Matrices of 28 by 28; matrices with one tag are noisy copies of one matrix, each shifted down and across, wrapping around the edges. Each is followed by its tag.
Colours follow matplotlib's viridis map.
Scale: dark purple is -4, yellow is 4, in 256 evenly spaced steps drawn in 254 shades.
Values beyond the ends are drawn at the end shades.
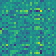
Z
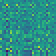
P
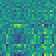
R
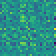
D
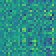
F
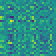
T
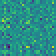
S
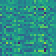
Z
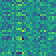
Z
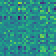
D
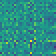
P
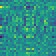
R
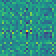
P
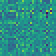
P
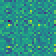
T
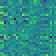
Z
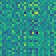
S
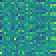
Z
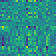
R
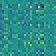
S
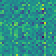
F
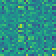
D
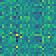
P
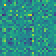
F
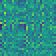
P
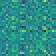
T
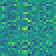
Z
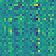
F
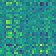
D
